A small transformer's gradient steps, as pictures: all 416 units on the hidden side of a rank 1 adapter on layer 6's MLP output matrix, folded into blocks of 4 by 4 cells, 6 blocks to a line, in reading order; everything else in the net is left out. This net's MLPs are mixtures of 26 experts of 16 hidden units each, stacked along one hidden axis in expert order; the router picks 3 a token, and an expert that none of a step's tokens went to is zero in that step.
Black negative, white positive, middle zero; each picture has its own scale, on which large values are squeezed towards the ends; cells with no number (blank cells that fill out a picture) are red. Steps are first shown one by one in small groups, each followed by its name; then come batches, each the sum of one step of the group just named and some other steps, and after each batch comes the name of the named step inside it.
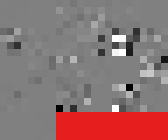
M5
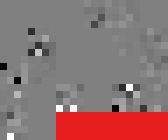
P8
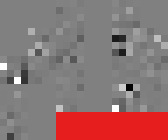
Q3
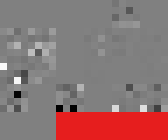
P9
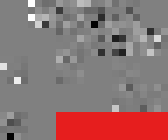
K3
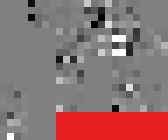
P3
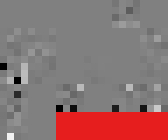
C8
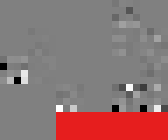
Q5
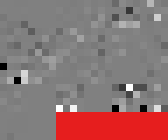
Q5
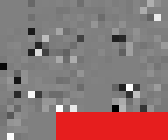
P8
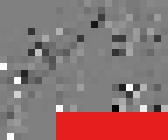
P8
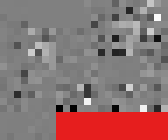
P9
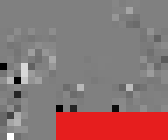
C8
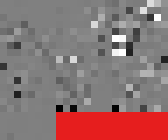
M5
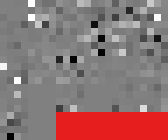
K3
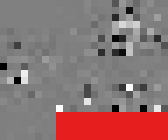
Q5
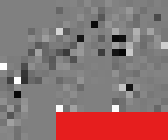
Q3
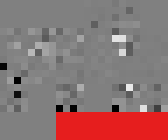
P9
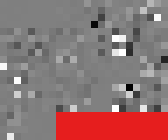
M5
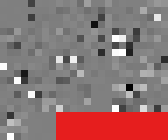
M5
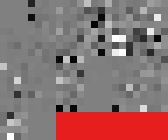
P3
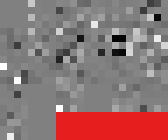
Q3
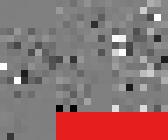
M5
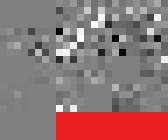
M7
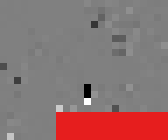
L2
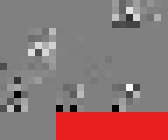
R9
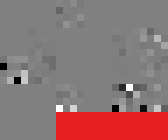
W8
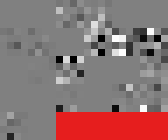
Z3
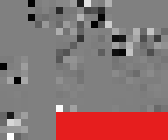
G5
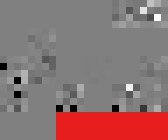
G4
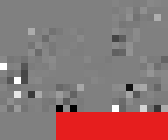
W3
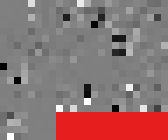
L2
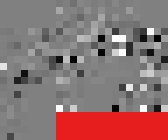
Z3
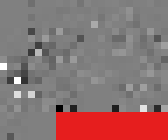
W3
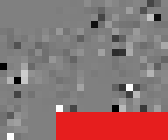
W8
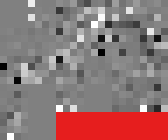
M7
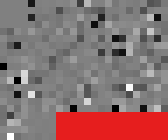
G5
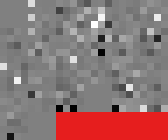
W3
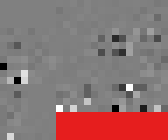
W8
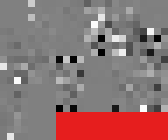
Z3
